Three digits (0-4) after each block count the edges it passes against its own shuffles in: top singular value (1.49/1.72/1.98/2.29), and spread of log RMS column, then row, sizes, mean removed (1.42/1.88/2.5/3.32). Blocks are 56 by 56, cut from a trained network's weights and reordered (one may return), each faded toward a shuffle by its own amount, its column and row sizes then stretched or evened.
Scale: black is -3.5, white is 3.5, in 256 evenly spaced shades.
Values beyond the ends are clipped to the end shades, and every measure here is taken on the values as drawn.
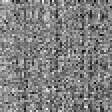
2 0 1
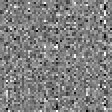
1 2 0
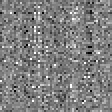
1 1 2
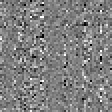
1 3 1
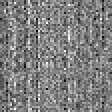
3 2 0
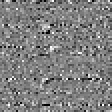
2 0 3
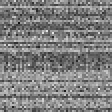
4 0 0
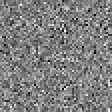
2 1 1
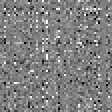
1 3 1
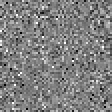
3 2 0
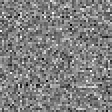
1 0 1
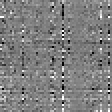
3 3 1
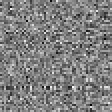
3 1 1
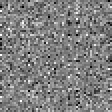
2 3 0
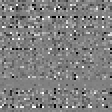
0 2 4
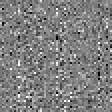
1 3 1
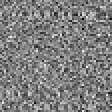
3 0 1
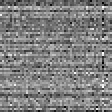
4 2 1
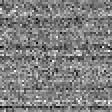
2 0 2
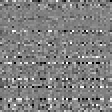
3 1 4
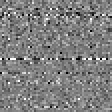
2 0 3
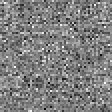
2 0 0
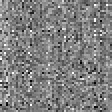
1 2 0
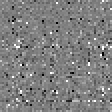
0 2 2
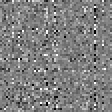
1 3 2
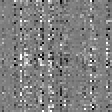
2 4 2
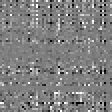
3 2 4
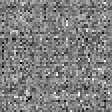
0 3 0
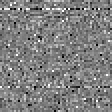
3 0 1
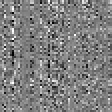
4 4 0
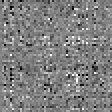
0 3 2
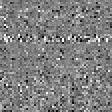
0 2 3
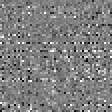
2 2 3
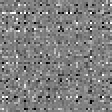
1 3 3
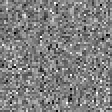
1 1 0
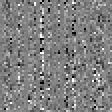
0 4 0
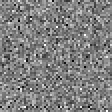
1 0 1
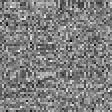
3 0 0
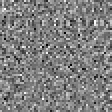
3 2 1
